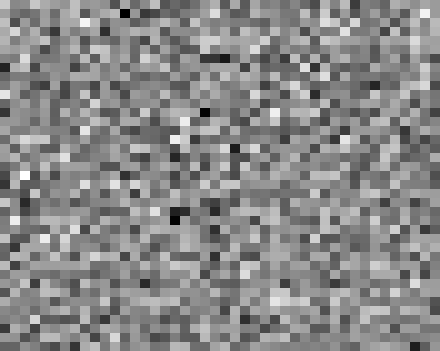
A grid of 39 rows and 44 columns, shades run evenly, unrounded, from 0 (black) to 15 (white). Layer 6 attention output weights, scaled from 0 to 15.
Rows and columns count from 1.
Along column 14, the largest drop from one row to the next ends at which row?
22
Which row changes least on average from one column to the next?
34
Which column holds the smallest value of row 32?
15
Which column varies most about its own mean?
18
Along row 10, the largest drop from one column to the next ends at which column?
44
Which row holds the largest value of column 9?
3
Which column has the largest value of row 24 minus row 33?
16
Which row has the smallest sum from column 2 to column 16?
10
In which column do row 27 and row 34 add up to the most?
28
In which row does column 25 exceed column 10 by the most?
31
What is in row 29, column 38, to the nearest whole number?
9
